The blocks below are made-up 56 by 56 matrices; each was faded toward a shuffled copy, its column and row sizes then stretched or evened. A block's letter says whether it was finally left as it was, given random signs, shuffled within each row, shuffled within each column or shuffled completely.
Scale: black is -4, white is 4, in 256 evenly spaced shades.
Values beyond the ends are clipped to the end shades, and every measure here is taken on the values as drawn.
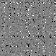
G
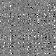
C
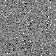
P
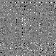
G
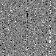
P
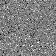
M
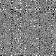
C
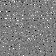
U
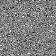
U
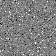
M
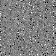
P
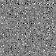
G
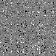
G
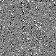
P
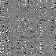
C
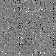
G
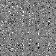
G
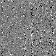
P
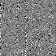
P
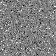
M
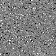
U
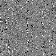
P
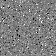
M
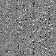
P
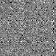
C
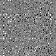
C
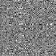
C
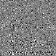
G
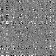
C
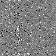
P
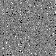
P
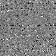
U
